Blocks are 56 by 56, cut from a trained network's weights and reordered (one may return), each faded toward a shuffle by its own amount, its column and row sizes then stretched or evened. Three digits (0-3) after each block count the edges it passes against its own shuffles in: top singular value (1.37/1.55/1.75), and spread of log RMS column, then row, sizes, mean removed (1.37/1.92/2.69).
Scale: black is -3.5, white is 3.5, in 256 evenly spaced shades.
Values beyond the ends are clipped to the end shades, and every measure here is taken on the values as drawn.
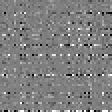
2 2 3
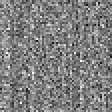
1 0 0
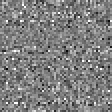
0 1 2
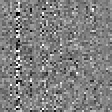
3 3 0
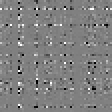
1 3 3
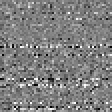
2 0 3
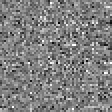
1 1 2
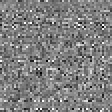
2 1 3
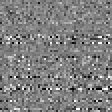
2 1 3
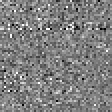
0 1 2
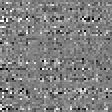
0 2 3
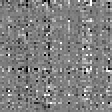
2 3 3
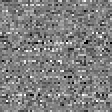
1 0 3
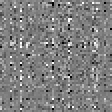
0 3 2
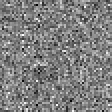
1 1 0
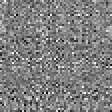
3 1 2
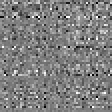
3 2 3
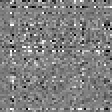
2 2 3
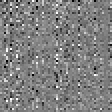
0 3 1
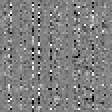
1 3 1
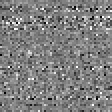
0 0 3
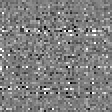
0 1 3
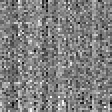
3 1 1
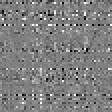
1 2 3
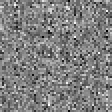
1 2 0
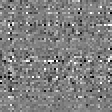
1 2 3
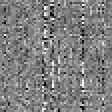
3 3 0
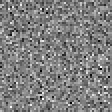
0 2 0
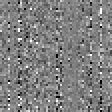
0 3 0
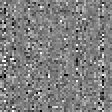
0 3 0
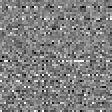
3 0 3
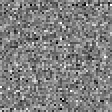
0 0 1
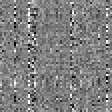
3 3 1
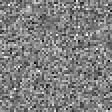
0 0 0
